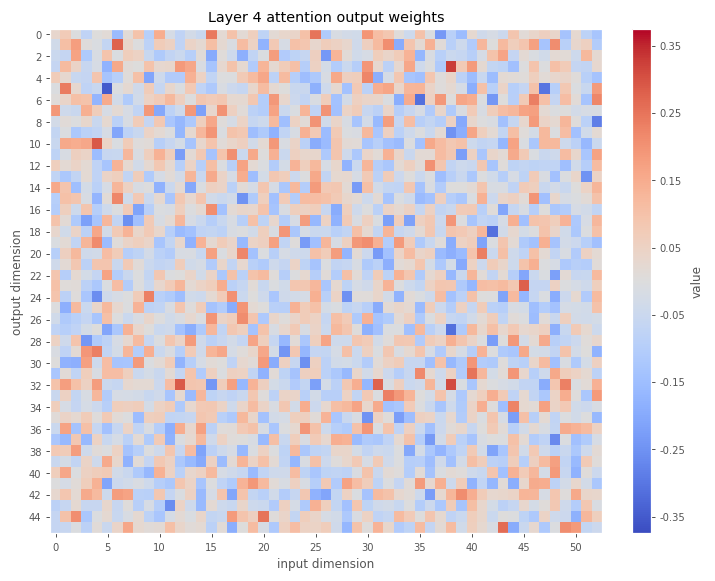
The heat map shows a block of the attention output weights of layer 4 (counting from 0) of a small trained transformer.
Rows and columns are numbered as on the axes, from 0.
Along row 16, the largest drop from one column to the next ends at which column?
16
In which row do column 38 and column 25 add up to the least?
19
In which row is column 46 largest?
6
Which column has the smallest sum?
39
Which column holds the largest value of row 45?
43
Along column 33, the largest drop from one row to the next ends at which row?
34
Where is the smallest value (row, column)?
5, 5
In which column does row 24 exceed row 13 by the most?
9
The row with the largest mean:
1
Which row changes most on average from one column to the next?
17
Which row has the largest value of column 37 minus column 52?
41
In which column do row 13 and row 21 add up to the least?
51
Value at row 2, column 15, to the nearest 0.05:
-0.2
